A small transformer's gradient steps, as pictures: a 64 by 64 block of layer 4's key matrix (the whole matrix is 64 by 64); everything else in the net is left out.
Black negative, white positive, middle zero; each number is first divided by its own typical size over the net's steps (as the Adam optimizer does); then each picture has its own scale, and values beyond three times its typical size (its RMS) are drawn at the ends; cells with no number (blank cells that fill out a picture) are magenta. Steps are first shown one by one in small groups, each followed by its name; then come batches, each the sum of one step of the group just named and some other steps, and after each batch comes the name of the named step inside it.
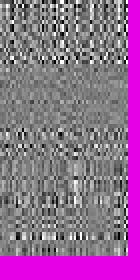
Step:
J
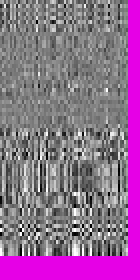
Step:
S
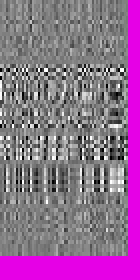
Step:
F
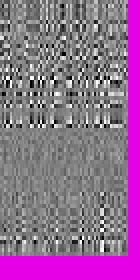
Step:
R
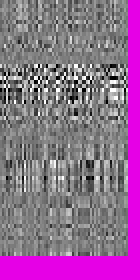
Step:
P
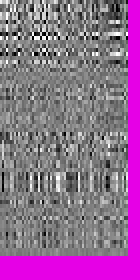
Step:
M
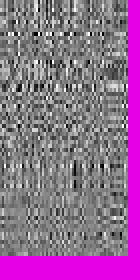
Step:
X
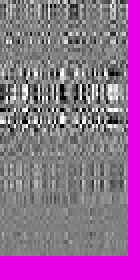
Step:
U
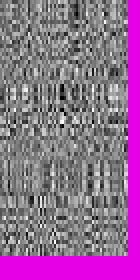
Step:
U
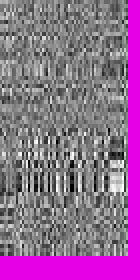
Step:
M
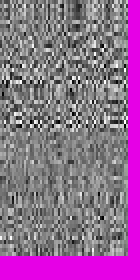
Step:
R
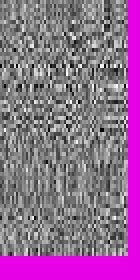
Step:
X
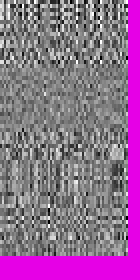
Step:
J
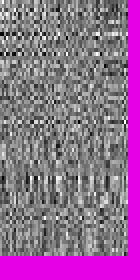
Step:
M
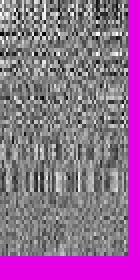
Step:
M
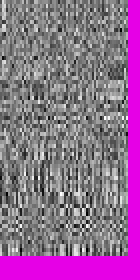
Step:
S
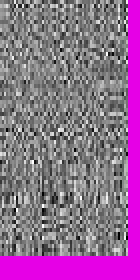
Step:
J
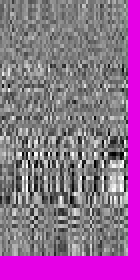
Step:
S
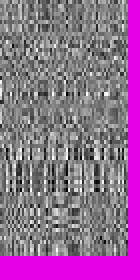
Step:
F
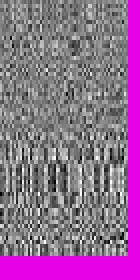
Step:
F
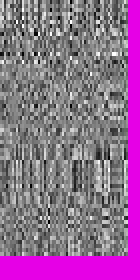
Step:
X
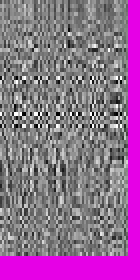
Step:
F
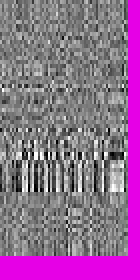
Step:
S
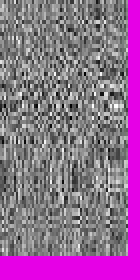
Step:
X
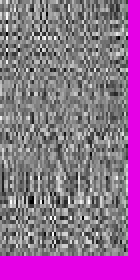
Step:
M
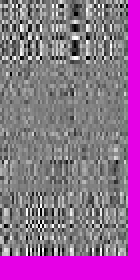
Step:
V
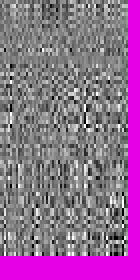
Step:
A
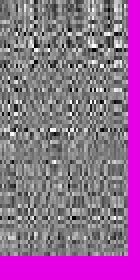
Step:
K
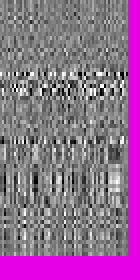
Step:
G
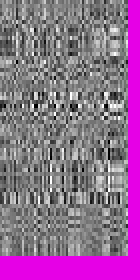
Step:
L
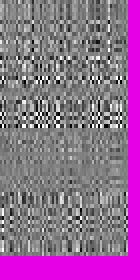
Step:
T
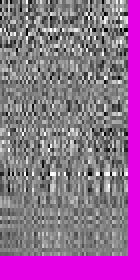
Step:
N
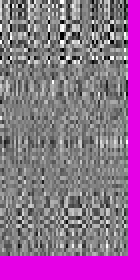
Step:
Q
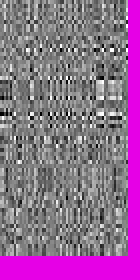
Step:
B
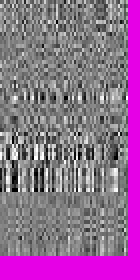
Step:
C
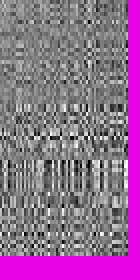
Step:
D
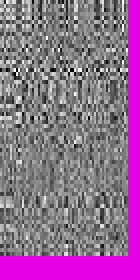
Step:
B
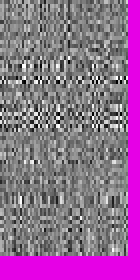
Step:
T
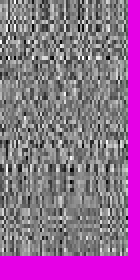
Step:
T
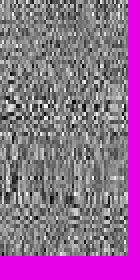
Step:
C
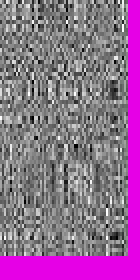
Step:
A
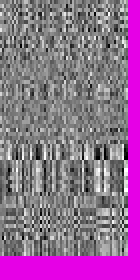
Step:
N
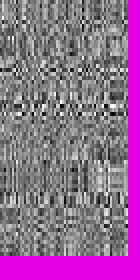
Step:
L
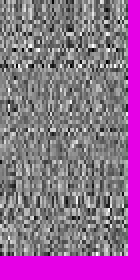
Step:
K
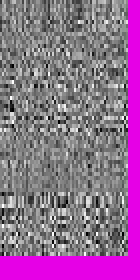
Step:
A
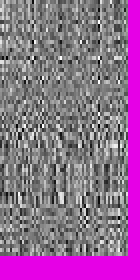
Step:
T
